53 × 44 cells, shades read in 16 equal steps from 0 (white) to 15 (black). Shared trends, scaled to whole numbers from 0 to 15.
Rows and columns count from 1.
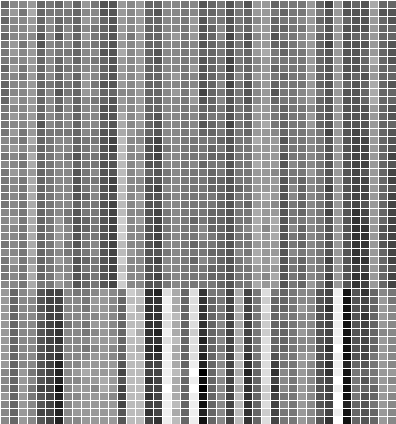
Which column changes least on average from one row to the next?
21
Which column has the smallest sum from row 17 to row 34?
14
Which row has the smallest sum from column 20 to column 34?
37
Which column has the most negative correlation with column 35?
1
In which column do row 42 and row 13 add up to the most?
39
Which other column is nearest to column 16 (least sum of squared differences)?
20
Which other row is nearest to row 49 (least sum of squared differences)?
47
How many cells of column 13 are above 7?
36
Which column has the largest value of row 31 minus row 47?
22
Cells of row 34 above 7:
29
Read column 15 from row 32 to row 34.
6 7 7
